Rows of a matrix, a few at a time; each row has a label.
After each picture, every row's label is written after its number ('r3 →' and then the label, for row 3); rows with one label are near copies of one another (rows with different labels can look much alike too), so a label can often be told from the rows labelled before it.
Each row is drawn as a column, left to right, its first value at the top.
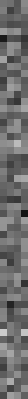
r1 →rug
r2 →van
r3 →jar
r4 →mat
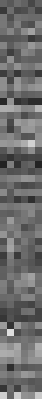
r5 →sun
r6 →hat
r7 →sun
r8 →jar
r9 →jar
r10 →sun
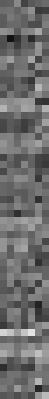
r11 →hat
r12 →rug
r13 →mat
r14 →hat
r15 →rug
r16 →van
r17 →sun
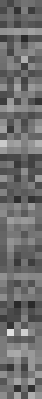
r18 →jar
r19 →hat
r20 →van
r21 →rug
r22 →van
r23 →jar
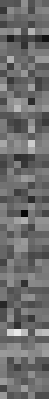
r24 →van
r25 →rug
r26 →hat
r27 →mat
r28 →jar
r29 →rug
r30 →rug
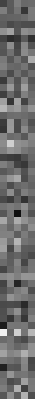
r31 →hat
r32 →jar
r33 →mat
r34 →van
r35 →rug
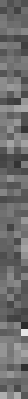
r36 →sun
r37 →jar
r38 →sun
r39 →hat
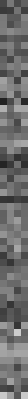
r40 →sun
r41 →van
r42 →hat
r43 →sun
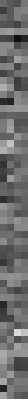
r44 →van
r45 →jar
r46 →rug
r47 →rug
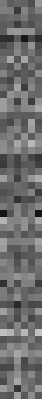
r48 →mat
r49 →rug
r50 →van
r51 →rug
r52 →jar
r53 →mat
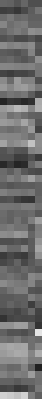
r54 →sun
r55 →sun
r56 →sun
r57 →sun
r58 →jar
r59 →hat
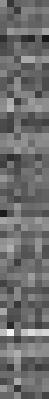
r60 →mat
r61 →hat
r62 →van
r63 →rug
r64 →rug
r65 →hat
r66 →rug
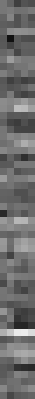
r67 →mat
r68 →rug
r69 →hat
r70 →hat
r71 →hat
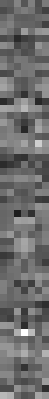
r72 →sun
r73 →sun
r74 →mat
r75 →hat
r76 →mat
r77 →jar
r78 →van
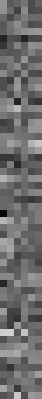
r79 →mat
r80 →hat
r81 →sun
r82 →rug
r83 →jar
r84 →jar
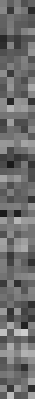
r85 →mat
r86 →sun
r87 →mat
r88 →hat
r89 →van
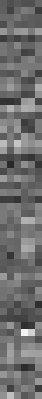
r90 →jar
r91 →sun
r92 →jar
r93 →hat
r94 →hat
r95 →van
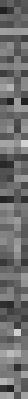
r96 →van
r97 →van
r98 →hat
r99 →jar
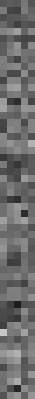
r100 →hat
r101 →van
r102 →van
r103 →mat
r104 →jar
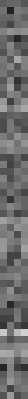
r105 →hat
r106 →van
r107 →rug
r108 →hat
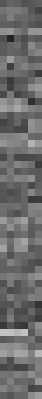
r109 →hat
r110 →rug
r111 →hat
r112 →hat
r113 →jar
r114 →van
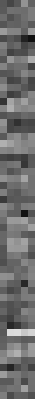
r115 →jar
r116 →hat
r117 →hat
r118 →mat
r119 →rug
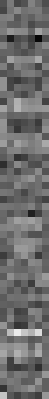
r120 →sun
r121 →rug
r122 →hat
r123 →hat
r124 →mat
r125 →rug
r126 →jar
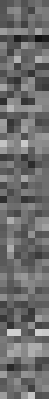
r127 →jar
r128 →hat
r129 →rug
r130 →jar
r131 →sun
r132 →rug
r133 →rug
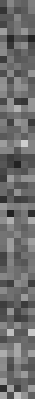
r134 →van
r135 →mat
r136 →sun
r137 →jar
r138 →mat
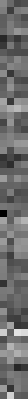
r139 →mat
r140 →sun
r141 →hat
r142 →hat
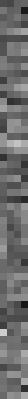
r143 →hat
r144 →jar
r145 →jar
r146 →van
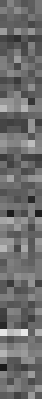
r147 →hat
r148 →mat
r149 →rug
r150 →hat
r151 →jar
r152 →mat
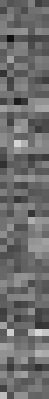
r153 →sun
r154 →rug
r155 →jar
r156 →jar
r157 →mat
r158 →hat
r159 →hat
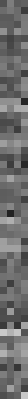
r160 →hat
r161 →mat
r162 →hat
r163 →sun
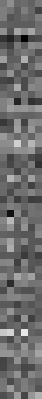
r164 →rug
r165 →mat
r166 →jar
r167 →rug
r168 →jar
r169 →sun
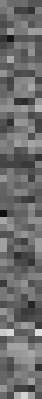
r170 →mat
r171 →rug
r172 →sun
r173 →sun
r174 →van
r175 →hat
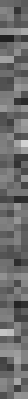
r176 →rug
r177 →rug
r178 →van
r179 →jar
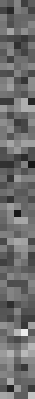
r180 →sun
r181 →van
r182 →mat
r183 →hat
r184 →sun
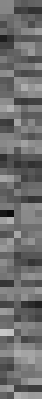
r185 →mat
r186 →mat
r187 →sun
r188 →van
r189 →van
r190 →van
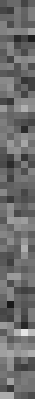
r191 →sun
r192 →van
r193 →rug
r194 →hat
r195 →rug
